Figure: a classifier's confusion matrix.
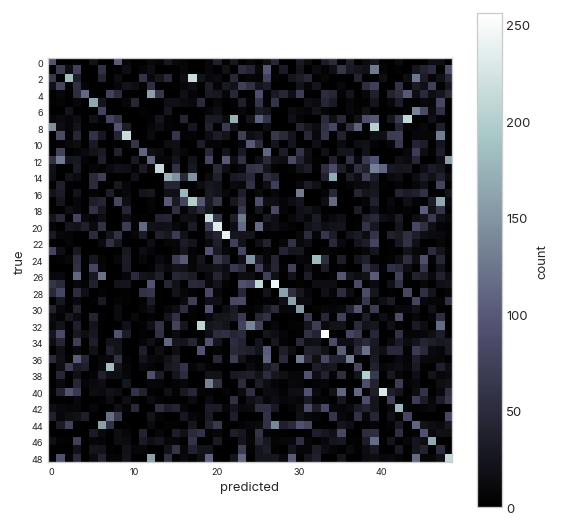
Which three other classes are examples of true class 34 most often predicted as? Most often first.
14, 19, 3
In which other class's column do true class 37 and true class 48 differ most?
7
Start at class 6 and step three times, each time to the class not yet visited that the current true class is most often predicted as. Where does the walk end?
25
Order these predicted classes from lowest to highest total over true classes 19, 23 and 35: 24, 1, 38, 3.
24, 1, 3, 38
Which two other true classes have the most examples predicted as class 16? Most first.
24, 17
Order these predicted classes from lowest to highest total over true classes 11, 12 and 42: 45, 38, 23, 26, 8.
45, 8, 23, 38, 26
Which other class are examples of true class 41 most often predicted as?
38
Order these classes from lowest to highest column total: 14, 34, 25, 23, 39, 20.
14, 34, 20, 25, 23, 39
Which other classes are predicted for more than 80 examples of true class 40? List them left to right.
2, 31, 35, 37
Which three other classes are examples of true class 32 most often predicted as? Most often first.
18, 24, 47
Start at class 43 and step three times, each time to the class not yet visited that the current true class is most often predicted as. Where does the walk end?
39
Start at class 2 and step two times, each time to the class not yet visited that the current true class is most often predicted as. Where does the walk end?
47
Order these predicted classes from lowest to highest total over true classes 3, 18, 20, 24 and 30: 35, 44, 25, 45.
35, 44, 25, 45
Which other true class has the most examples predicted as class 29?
48
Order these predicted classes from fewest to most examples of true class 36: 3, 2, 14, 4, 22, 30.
2, 14, 4, 22, 3, 30
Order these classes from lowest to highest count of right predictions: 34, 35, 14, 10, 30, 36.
10, 34, 35, 36, 30, 14
